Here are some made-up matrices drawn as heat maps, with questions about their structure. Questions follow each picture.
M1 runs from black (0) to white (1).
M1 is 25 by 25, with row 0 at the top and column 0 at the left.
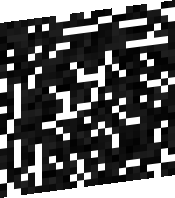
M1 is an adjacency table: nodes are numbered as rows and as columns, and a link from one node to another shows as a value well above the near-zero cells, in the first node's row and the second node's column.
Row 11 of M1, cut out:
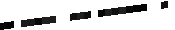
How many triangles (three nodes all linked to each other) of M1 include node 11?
6
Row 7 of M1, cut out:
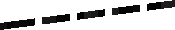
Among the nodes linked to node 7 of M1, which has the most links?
node 5
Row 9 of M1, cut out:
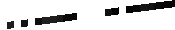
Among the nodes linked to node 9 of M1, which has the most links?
node 2
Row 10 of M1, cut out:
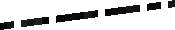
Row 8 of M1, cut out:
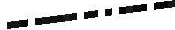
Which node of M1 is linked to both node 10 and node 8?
node 14
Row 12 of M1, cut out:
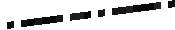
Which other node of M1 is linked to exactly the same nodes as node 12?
node 17
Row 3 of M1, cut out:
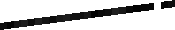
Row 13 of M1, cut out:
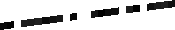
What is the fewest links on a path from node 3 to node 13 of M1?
3
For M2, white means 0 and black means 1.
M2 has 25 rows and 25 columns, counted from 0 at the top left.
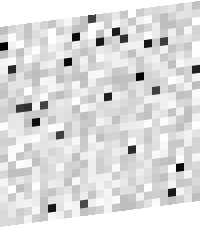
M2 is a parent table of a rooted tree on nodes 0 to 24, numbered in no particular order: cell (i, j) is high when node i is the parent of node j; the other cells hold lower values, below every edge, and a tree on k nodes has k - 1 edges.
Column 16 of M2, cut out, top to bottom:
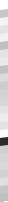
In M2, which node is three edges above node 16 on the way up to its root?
5
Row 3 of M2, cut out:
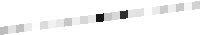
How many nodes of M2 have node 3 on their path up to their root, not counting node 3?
6
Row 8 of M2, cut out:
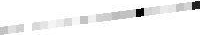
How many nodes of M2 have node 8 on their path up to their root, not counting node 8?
3
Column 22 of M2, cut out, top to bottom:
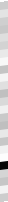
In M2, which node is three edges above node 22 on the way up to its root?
12
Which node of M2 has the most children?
10
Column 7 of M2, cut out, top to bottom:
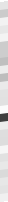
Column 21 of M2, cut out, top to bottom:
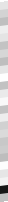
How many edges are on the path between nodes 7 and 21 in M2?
5
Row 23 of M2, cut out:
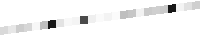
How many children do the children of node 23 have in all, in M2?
5
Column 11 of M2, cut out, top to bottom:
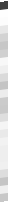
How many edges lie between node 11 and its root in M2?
4
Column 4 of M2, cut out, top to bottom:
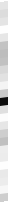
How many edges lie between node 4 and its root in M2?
4
